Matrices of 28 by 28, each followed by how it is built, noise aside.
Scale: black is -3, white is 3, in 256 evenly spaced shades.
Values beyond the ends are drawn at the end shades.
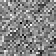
Hankel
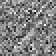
Hankel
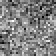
smooth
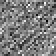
Hankel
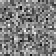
blocks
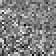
lower triangular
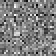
low rank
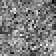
smooth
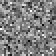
noise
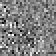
lower triangular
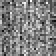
blocks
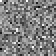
noise
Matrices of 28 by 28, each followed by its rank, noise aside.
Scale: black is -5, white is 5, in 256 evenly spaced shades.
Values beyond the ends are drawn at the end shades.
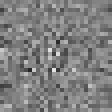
six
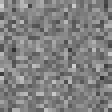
six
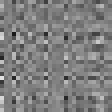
two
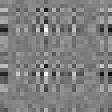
one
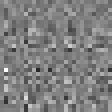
three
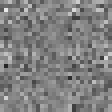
six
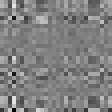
two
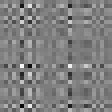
one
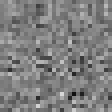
four
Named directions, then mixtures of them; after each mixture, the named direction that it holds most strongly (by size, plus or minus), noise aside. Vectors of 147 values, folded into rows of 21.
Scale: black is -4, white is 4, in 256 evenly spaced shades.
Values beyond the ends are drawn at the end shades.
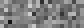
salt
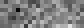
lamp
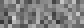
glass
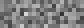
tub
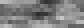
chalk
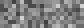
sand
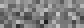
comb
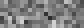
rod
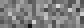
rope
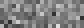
comb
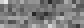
chalk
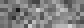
lamp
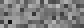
salt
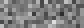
salt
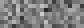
sand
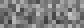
glass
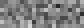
rope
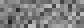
lamp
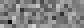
tub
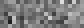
glass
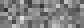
sand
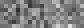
sand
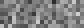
glass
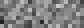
rope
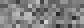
comb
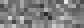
rod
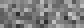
comb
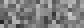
glass
